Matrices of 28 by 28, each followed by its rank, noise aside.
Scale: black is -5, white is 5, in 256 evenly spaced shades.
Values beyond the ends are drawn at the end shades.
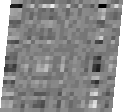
one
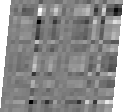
one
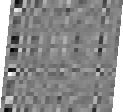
one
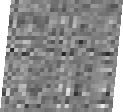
three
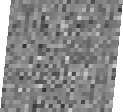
four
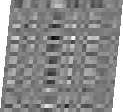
one
